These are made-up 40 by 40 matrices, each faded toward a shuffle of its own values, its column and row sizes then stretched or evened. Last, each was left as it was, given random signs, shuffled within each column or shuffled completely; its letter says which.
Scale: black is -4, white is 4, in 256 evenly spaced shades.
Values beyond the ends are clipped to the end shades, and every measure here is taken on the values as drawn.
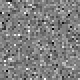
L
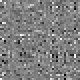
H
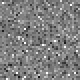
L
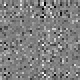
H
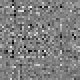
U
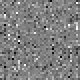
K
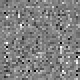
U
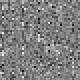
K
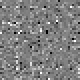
U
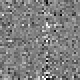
U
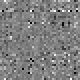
H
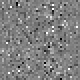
K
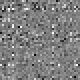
U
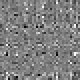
H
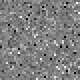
L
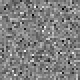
L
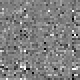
U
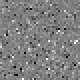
L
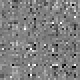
H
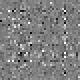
H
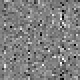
K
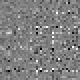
H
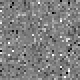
K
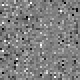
K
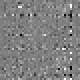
H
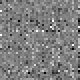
U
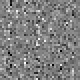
K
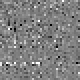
U
